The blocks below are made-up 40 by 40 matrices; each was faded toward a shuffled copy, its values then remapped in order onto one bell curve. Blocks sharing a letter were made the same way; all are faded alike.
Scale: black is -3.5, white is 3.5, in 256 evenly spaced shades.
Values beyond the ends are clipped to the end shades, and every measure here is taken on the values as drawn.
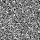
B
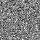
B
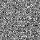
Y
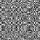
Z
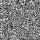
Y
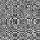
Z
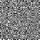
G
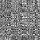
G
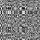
Z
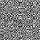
G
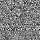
Y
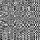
Z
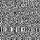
G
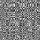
G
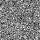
B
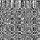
Z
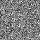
B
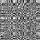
Z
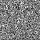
B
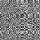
Z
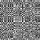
Z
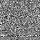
Y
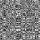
G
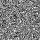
B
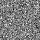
B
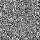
B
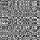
Z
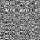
G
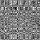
Z
